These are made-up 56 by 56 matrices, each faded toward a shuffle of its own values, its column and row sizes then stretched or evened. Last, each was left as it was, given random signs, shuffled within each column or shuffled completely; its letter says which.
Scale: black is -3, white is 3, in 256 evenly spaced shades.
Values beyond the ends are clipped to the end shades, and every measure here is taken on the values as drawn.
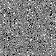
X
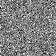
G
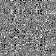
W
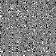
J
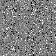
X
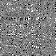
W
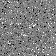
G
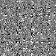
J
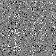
J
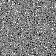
G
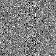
X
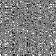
W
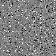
X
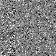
X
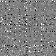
J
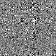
J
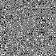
J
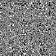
J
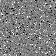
G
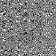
W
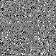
J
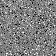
G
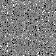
X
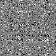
J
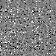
J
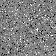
G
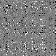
W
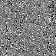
X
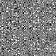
W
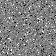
G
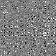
W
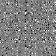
W
